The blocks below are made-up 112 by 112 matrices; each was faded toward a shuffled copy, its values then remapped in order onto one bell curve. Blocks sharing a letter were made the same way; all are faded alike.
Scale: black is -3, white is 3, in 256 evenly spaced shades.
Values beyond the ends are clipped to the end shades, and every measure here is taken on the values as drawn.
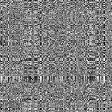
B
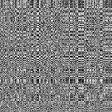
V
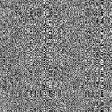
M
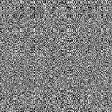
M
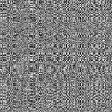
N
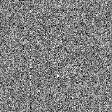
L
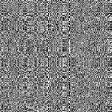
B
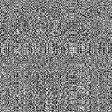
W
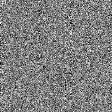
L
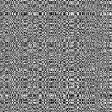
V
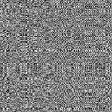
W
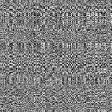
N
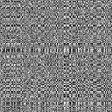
V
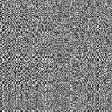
M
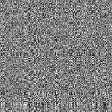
M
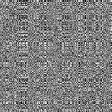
N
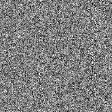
L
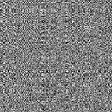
W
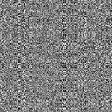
M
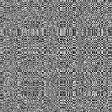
V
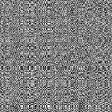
N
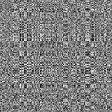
N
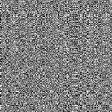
M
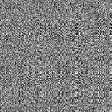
M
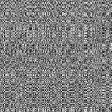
N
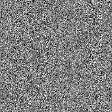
L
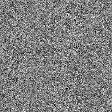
L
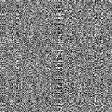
M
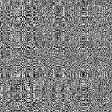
B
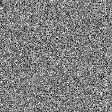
L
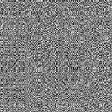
W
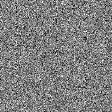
L
